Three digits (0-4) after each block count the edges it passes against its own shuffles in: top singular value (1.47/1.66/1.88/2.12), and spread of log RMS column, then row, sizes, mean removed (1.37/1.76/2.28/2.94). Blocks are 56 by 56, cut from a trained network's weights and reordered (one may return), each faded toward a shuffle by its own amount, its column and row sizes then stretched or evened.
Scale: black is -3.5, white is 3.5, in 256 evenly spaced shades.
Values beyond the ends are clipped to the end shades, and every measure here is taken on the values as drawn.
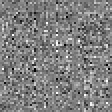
0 3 2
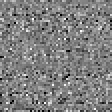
0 0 3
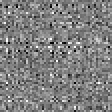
3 2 3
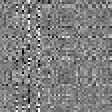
4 3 1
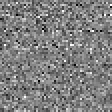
0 1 2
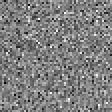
1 0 0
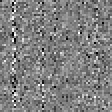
1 3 0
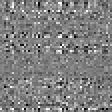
4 2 4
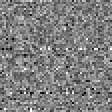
1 0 2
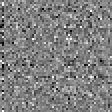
2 2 2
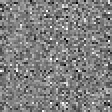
2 3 1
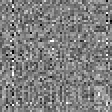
3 2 0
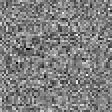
3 0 1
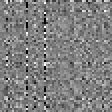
4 3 1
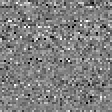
0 0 3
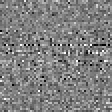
1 0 3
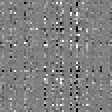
1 4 2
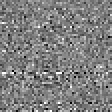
2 0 3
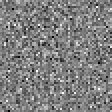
2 1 1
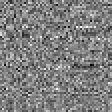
3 0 2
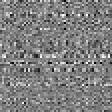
4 1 4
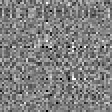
4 1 2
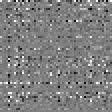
0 3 4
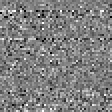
2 1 3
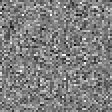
2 1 1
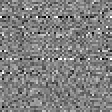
2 0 3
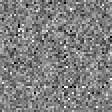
0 0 2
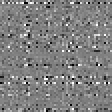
1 3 4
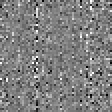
0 4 1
